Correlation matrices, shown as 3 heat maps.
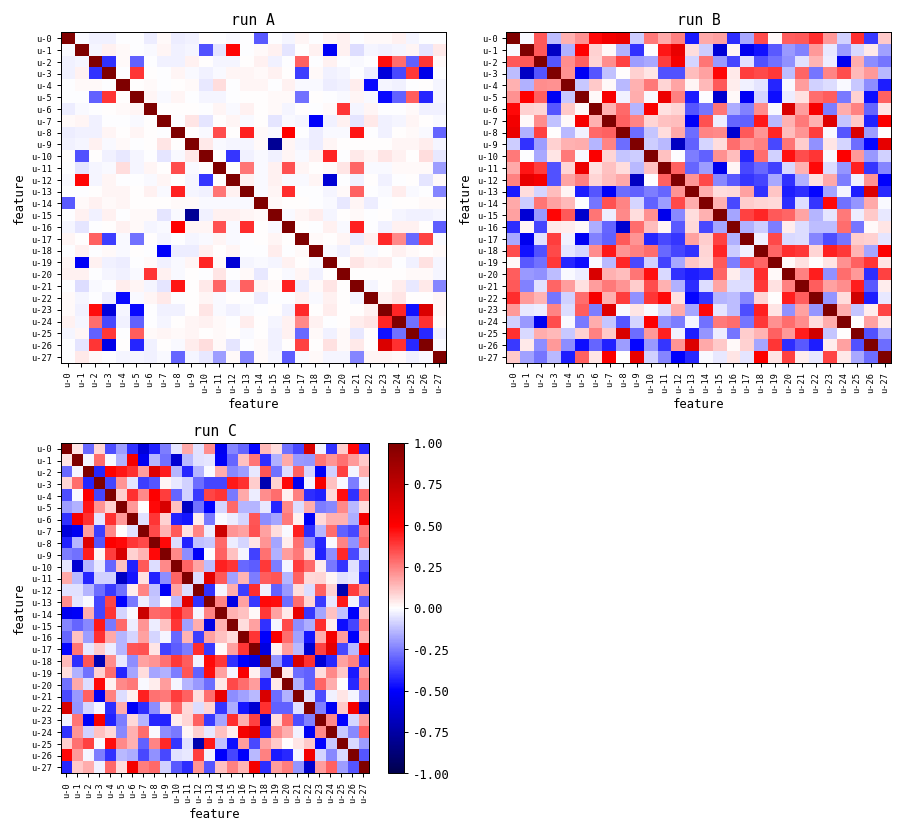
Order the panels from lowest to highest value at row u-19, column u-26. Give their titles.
run C, run A, run B
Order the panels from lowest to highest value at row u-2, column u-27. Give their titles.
run B, run A, run C
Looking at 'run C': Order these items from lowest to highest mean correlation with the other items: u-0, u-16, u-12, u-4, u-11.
u-0, u-12, u-11, u-16, u-4
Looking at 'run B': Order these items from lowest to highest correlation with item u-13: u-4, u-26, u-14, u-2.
u-2, u-4, u-14, u-26
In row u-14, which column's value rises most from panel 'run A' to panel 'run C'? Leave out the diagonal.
u-7
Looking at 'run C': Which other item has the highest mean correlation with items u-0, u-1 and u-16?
u-3
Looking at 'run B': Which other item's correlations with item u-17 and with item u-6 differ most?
u-10
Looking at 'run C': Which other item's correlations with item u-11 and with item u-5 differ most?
u-13
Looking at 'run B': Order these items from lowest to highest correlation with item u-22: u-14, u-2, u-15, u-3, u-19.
u-14, u-3, u-15, u-19, u-2
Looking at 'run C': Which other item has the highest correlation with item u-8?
u-2
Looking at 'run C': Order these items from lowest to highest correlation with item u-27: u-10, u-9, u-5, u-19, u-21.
u-10, u-21, u-9, u-5, u-19
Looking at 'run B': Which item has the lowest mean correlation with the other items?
u-13
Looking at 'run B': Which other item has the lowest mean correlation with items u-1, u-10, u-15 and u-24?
u-17
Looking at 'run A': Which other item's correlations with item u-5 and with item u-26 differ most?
u-23
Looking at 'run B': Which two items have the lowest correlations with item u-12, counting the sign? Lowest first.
u-9, u-27
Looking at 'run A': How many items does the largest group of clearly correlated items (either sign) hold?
8
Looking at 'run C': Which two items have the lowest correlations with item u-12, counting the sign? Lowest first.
u-25, u-9
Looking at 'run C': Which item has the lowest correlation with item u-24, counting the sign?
u-22
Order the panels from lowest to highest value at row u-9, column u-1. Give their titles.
run B, run C, run A
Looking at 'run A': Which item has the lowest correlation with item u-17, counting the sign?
u-3
